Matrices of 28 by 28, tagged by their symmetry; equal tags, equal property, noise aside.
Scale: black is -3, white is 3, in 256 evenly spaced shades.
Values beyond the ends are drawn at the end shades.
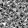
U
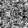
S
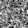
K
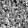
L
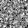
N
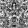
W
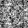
S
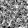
L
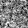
K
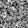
K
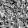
K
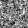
K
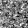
L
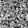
K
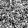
L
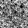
U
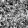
L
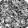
U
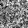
L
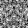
W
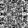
S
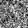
L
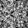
S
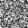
U
